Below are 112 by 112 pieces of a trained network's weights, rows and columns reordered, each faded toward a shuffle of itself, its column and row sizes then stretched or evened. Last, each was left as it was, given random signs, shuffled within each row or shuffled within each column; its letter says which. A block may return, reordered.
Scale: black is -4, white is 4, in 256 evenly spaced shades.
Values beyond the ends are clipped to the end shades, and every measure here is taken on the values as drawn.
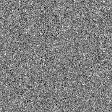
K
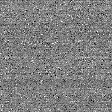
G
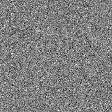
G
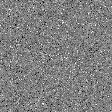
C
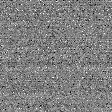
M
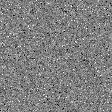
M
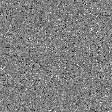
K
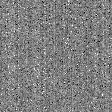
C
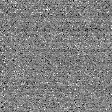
G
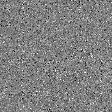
K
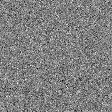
M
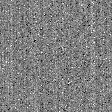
C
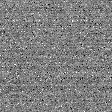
M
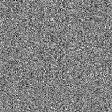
G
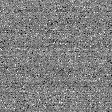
M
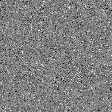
K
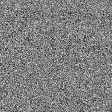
K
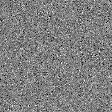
K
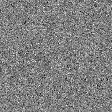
M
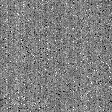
C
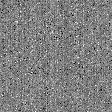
C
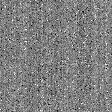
C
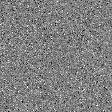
C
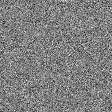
M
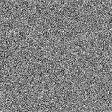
G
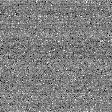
M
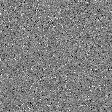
M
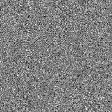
G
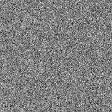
G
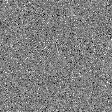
K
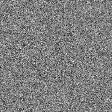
K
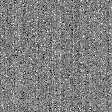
C
